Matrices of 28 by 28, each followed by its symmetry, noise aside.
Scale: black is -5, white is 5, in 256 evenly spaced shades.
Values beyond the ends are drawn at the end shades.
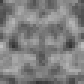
mirrored left to right.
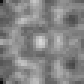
mirrored top to bottom.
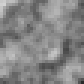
symmetric.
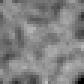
symmetric.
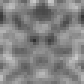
mirrored left to right.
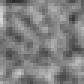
antisymmetric.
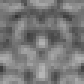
mirrored left to right.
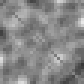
symmetric.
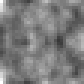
mirrored top to bottom.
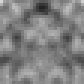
mirrored left to right.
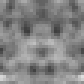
mirrored left to right.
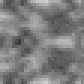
mirrored top to bottom.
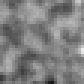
antisymmetric.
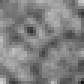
symmetric.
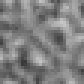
antisymmetric.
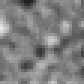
antisymmetric.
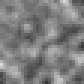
symmetric.
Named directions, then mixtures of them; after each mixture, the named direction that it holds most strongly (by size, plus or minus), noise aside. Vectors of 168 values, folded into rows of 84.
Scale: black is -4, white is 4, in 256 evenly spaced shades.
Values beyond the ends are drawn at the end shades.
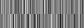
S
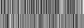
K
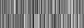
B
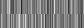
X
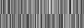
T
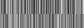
K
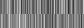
X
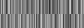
T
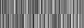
B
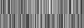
T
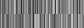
B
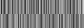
K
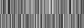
T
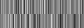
S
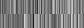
B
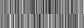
S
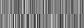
S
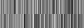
B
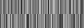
T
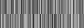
B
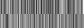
K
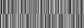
T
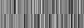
B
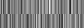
T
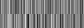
S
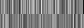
K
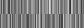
T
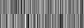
S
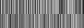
K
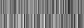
B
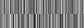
S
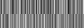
X
